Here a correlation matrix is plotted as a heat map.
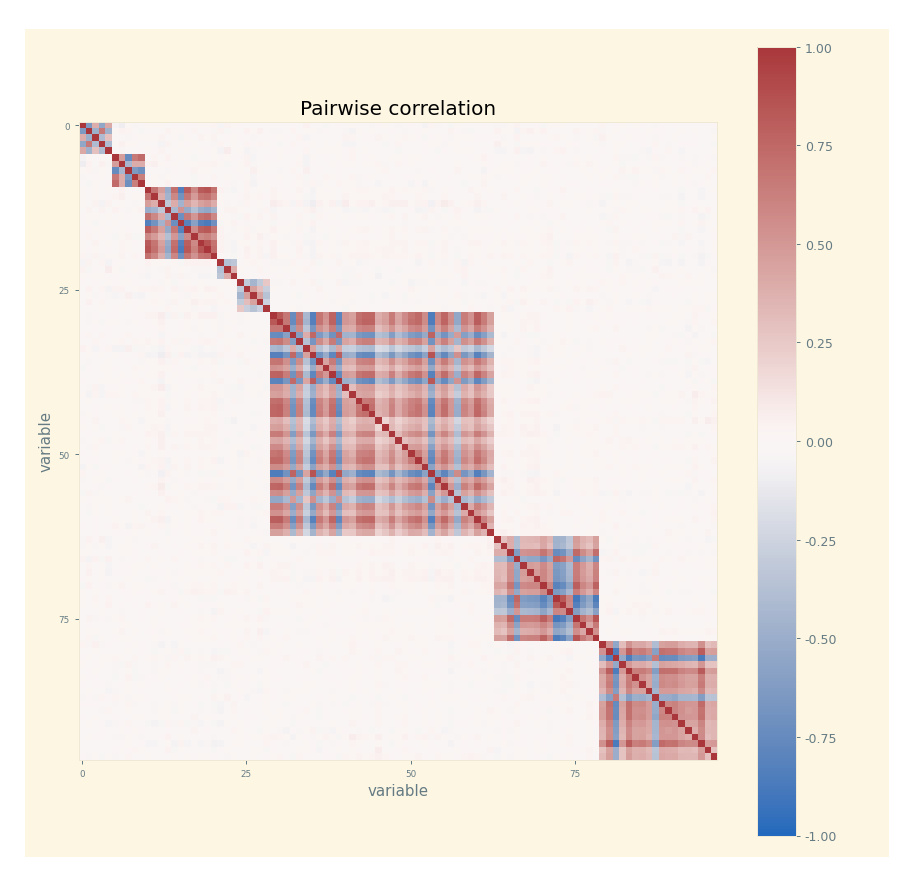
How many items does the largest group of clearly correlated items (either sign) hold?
34
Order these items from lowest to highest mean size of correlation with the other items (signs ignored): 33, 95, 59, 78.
95, 78, 59, 33
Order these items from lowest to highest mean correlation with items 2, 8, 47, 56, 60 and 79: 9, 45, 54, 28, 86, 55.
28, 86, 9, 45, 54, 55
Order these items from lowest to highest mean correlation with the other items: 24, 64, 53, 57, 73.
53, 57, 73, 24, 64
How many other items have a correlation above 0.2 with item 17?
8
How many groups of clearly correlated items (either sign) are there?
8
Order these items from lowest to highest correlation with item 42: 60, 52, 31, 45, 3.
3, 45, 52, 31, 60
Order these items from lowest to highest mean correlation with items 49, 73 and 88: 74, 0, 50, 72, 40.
0, 40, 50, 74, 72
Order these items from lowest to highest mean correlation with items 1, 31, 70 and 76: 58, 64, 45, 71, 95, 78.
95, 45, 58, 64, 71, 78
